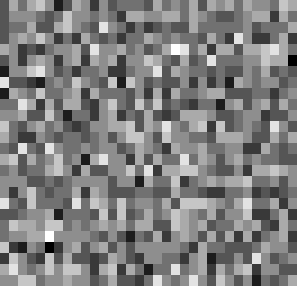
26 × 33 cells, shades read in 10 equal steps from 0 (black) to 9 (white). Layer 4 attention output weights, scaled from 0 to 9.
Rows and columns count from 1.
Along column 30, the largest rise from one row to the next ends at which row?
5
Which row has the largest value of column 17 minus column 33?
6
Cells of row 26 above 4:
19
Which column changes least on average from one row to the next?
8
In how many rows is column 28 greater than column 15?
15
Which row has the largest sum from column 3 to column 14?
21
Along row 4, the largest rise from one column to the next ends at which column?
27
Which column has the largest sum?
20
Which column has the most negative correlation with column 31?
3
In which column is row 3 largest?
12
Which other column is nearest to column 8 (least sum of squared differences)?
30
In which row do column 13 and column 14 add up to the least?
7
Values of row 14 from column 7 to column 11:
5 4 4 5 4
